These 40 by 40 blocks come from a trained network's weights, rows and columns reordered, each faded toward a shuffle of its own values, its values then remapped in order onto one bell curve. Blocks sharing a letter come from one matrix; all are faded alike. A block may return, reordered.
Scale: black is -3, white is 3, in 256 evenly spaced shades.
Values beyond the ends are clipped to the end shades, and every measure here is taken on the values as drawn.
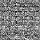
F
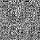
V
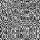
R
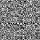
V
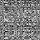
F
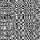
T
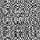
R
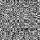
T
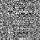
V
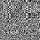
T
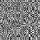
T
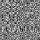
R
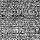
F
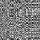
R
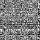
F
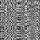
T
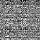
F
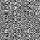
T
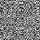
T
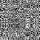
T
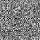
V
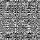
F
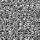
V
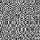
T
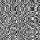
T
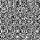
T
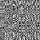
R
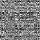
F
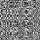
T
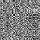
T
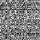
F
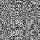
R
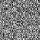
R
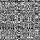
F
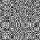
R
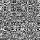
V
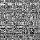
F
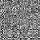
V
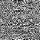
V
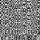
R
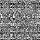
F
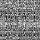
F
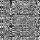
F
